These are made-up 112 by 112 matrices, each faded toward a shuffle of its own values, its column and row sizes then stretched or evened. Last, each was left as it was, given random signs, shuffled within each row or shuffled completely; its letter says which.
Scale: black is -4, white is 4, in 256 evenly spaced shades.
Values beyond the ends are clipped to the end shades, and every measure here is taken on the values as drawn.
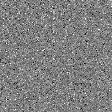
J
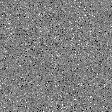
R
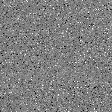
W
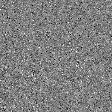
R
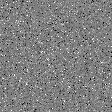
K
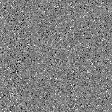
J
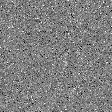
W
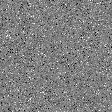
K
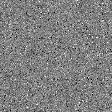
R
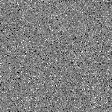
J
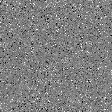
J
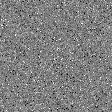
K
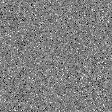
R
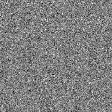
J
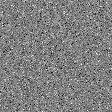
K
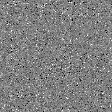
J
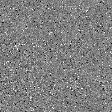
R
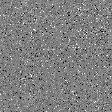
J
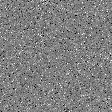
K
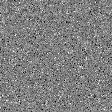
W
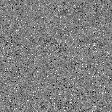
J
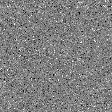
W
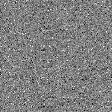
J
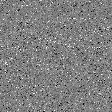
W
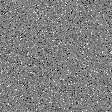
K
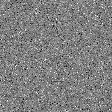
K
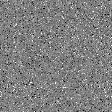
J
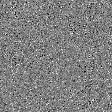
R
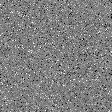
K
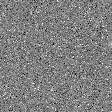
K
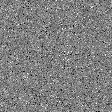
W
